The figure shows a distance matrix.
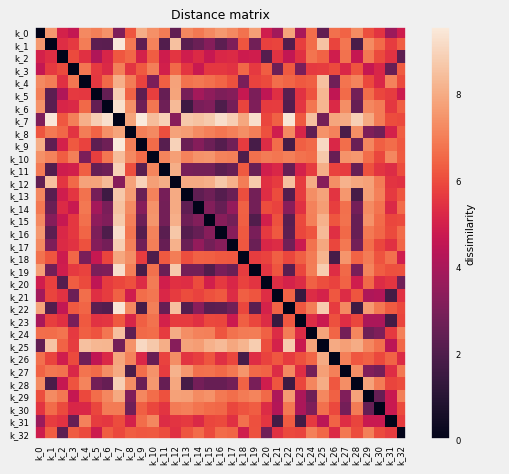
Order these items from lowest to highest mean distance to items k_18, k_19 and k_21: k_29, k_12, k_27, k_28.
k_28, k_29, k_27, k_12
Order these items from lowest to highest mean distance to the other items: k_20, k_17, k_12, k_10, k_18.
k_17, k_20, k_18, k_10, k_12
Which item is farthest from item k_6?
k_7
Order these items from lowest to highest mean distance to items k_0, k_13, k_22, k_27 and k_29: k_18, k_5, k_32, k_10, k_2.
k_5, k_2, k_32, k_18, k_10
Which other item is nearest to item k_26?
k_18
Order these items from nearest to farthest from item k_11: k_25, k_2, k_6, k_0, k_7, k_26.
k_6, k_2, k_26, k_0, k_25, k_7
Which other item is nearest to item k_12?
k_0
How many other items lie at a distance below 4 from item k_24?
4
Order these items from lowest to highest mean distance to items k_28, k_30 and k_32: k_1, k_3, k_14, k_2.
k_2, k_1, k_14, k_3
